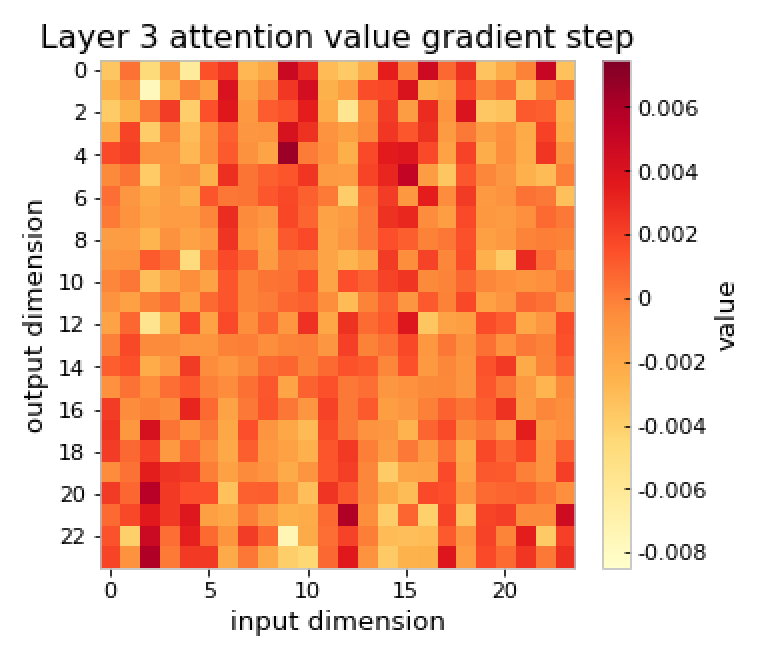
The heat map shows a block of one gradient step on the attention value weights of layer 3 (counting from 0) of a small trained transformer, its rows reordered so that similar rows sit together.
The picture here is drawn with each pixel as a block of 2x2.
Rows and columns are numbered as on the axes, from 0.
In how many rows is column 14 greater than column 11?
14
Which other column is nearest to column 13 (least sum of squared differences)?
8
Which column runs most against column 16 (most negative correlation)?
23
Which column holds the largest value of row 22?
2
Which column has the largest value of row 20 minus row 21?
16
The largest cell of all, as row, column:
4, 9
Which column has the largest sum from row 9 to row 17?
15
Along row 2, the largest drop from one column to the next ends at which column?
19
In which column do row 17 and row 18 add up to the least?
10
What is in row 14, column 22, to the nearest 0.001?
0
